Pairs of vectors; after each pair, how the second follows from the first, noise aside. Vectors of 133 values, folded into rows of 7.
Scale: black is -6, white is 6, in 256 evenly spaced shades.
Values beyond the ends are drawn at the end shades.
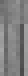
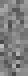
shuffled.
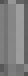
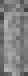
reversed.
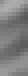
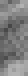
reversed.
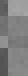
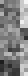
reversed, negated, scaled up.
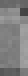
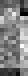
scaled up.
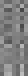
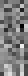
scaled up.
